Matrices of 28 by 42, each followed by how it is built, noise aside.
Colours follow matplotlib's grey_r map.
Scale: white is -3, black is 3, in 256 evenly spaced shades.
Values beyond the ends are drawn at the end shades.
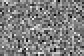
noise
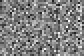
repeating rows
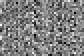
repeating rows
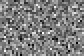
repeating columns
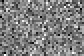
noise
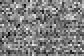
blocks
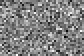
noise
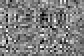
low rank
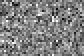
low rank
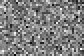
noise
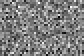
repeating columns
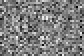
low rank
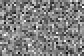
noise
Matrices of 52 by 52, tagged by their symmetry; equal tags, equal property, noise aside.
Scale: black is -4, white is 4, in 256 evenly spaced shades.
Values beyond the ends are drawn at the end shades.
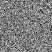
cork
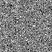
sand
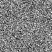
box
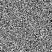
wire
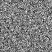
cork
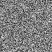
cork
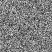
cork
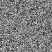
box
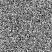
cork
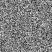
wire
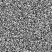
wire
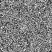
box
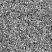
wire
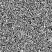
cork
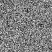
box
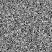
cork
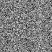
sand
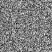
sand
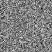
sand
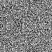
sand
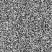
sand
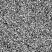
box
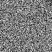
box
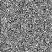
sand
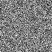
box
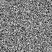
box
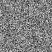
wire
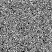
box
